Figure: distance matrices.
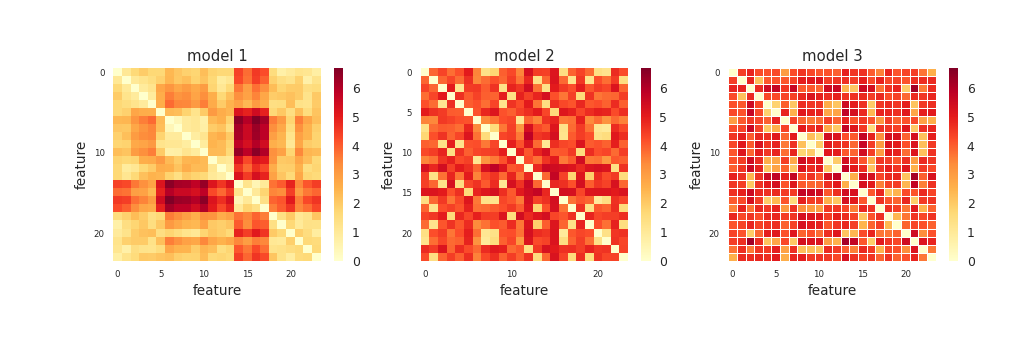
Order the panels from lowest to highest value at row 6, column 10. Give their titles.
model 1, model 3, model 2
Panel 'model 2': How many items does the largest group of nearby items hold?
6
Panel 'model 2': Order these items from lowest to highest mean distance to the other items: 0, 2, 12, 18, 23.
0, 23, 2, 18, 12
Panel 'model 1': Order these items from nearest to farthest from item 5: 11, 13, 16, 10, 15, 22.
22, 10, 13, 11, 15, 16
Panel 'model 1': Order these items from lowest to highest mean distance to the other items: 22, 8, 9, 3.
22, 3, 9, 8
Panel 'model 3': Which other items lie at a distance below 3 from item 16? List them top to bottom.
4, 5, 7, 11, 12, 21
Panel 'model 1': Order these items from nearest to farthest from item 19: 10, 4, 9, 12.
4, 12, 9, 10
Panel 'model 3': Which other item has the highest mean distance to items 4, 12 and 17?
13
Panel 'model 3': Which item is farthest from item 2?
21
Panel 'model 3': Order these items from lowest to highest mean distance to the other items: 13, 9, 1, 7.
7, 9, 1, 13
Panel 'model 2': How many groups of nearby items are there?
7
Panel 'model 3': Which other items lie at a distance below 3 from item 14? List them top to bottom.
2, 13, 20
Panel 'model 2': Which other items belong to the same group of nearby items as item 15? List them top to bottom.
5
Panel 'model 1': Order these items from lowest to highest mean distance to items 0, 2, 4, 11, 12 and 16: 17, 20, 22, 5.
22, 20, 5, 17
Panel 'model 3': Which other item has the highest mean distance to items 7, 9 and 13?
15
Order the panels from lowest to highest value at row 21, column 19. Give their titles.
model 1, model 2, model 3
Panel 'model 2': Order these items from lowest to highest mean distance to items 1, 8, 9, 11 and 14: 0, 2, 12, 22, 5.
2, 0, 5, 22, 12
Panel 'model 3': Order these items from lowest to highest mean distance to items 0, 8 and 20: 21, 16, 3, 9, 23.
9, 23, 3, 16, 21
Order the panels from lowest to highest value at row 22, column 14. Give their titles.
model 3, model 1, model 2
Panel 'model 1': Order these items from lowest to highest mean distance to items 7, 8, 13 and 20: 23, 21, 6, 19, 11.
6, 23, 11, 19, 21
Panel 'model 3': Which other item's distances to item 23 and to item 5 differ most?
4
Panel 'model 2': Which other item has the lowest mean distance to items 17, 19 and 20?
1
